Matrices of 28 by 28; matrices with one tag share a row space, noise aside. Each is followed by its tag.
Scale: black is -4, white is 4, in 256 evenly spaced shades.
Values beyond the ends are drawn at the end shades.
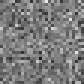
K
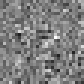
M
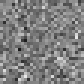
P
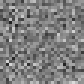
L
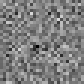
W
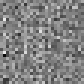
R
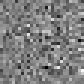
M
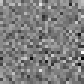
K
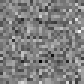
K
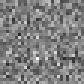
W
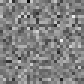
W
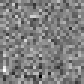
R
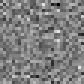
M
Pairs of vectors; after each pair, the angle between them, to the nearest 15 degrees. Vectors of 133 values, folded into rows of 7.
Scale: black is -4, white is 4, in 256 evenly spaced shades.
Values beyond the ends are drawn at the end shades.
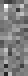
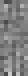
60 degrees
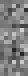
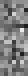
30 degrees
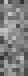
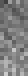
90 degrees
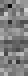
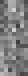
90 degrees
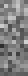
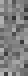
90 degrees
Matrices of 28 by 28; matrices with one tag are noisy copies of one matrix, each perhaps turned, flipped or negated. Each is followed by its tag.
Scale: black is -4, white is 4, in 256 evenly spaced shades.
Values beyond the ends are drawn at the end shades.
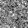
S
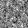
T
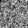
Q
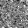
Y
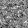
T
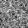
S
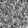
Q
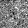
S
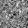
S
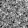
Q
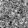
S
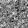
S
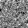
Y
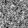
T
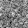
S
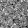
Q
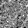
Y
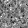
T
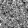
Y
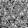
Q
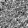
Y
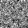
Q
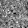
S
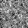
S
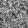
S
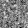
T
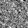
Y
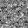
T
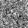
S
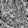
Y
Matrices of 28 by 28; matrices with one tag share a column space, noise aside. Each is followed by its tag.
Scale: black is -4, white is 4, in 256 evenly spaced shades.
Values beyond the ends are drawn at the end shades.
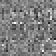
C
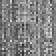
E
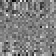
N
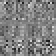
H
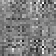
H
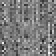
E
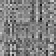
E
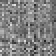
E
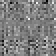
H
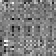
H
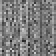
E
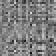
E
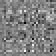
C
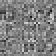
C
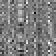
E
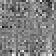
N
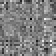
H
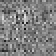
C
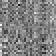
E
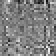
H
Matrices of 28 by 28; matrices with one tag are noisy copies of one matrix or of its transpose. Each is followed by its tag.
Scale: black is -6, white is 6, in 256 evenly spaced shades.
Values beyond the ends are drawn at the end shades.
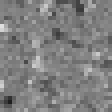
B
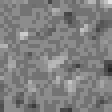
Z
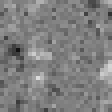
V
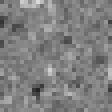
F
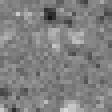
V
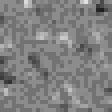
B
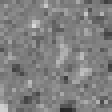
Z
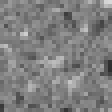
Z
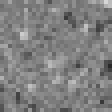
Z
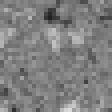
V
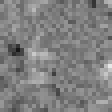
V
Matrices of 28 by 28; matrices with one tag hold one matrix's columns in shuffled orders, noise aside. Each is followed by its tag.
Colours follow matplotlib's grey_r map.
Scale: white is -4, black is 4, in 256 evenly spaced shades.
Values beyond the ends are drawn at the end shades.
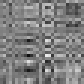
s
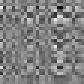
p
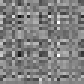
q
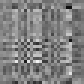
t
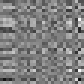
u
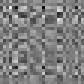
p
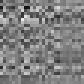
p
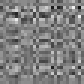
p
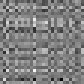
u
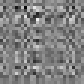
p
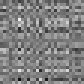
u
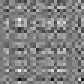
u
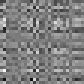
u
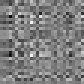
q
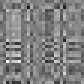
t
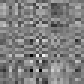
s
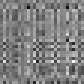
t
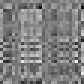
t
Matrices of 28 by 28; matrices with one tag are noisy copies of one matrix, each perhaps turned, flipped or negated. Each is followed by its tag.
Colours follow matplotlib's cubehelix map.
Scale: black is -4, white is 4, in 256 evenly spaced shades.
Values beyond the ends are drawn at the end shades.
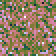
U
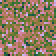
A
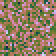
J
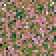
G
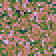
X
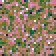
X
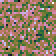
G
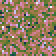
J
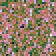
U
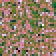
A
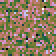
G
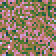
J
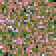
A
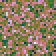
X
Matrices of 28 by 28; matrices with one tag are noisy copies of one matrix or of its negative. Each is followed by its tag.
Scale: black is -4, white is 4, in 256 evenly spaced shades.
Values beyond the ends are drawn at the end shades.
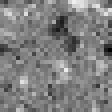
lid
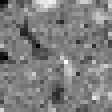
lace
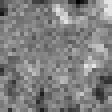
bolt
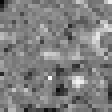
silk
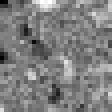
lace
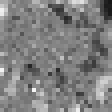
bolt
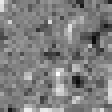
silk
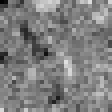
lace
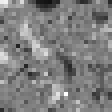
lace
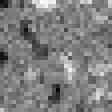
lace
